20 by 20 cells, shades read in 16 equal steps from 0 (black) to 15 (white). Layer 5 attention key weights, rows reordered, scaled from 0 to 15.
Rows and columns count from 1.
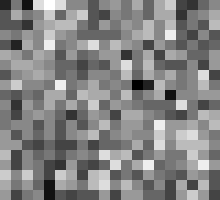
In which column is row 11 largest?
17
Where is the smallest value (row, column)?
9, 13
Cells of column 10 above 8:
8
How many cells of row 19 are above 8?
9
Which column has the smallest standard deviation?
4
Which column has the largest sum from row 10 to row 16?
15
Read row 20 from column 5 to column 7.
1 5 4
